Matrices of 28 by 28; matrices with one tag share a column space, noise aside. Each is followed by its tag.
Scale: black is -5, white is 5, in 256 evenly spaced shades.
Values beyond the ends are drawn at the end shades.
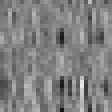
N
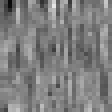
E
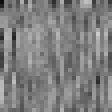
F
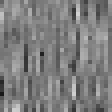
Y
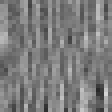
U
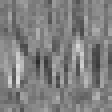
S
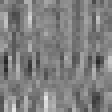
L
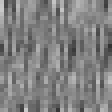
E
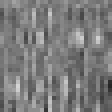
N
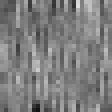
E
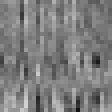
L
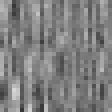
U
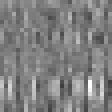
N
